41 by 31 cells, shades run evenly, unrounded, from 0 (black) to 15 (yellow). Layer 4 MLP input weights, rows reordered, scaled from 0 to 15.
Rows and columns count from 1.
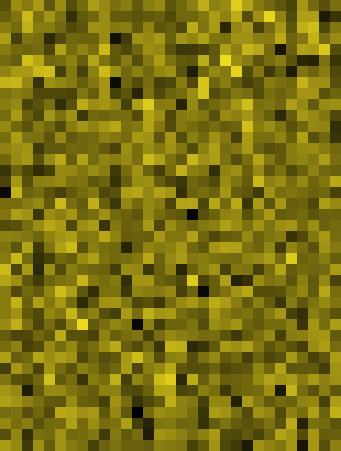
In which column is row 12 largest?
23
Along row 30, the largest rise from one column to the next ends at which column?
14
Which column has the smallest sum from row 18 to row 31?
4
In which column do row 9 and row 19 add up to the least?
11
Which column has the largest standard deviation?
18
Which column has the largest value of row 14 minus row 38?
13
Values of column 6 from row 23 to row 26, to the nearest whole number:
11 7 5 8
